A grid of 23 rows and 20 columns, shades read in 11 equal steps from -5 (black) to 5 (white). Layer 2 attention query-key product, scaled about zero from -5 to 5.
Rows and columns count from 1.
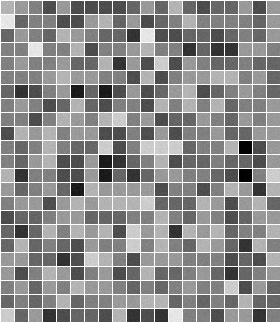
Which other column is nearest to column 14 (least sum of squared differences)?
16
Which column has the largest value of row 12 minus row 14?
12
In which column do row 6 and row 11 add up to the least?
18
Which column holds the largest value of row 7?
14
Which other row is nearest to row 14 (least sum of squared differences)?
2
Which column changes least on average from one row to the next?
20
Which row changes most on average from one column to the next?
23
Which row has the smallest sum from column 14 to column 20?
4
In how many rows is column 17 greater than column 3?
6
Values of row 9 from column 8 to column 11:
2 3 0 1
